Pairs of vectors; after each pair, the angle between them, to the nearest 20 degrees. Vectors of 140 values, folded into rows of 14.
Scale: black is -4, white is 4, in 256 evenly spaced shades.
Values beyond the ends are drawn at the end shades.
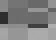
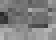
20 degrees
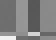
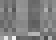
40 degrees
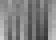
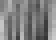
20 degrees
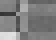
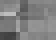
160 degrees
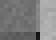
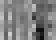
100 degrees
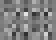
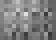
40 degrees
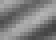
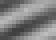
140 degrees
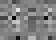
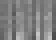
100 degrees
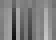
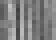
120 degrees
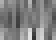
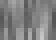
60 degrees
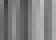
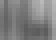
60 degrees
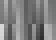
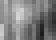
60 degrees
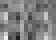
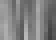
100 degrees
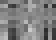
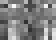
160 degrees
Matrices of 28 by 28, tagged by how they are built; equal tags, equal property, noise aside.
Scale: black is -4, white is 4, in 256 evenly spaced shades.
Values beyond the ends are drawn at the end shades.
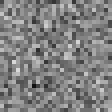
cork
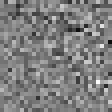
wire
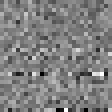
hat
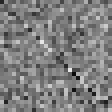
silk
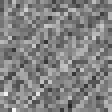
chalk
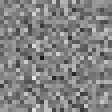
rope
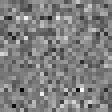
hat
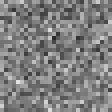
rope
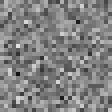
cork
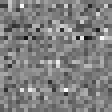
hat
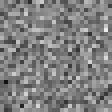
cork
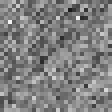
chalk
